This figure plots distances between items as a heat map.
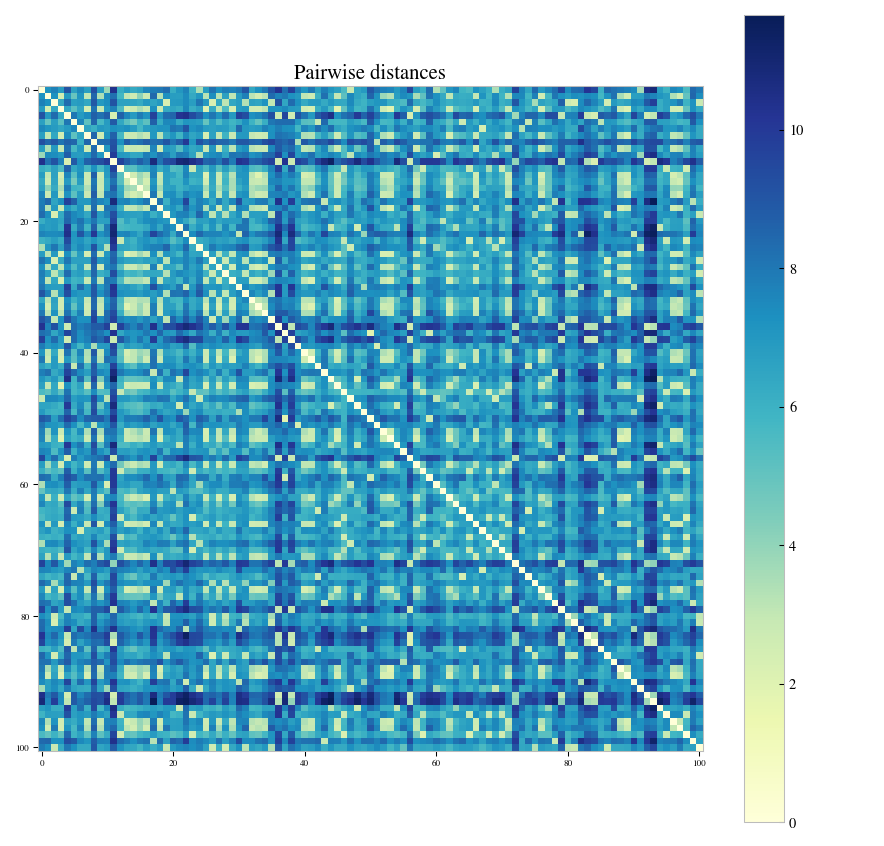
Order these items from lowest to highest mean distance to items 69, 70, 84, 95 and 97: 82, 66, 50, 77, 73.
66, 77, 73, 50, 82
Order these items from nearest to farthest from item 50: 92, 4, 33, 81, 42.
81, 33, 42, 4, 92
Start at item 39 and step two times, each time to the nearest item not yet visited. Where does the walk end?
8
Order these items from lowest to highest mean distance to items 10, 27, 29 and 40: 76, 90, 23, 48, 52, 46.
76, 52, 46, 48, 23, 90
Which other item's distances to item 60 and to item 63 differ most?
10
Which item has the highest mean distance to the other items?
93
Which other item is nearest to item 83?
56
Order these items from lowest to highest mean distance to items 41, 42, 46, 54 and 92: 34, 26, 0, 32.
32, 34, 26, 0
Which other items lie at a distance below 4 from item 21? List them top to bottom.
44, 48, 54, 63, 77, 94
